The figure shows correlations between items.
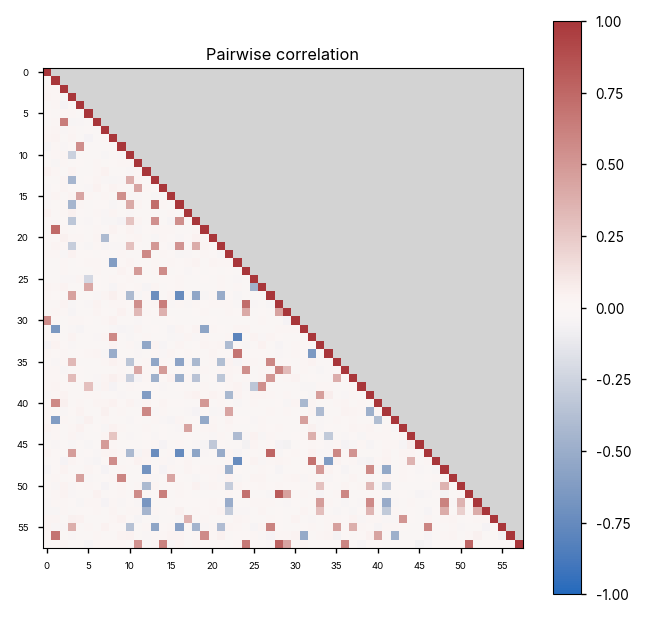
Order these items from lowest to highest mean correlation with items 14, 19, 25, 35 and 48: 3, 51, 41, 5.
41, 5, 3, 51
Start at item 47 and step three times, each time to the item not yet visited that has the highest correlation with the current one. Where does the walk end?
44
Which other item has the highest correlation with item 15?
9
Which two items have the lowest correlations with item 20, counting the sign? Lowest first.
7, 45
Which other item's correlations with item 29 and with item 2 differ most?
6
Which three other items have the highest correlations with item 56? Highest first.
1, 19, 40
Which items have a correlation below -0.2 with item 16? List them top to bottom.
3, 27, 35, 37, 46, 55
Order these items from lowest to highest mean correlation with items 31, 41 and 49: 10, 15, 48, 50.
48, 50, 10, 15
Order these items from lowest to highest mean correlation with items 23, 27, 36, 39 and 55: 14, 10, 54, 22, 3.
10, 22, 54, 14, 3
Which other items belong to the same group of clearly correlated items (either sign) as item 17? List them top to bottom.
43, 54
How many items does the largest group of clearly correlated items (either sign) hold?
11
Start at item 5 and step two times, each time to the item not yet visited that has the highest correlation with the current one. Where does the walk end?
38
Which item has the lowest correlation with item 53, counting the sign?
12
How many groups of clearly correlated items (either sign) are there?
11
